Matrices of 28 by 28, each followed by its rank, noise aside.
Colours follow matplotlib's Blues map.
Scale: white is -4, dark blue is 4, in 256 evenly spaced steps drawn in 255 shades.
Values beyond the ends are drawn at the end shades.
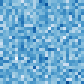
eight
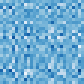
three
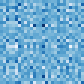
three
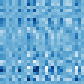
two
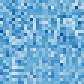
eight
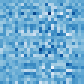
four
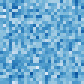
eight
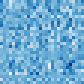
six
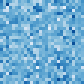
eight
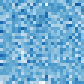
six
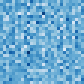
eight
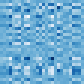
two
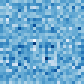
six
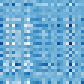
two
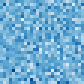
eight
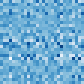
three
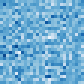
six
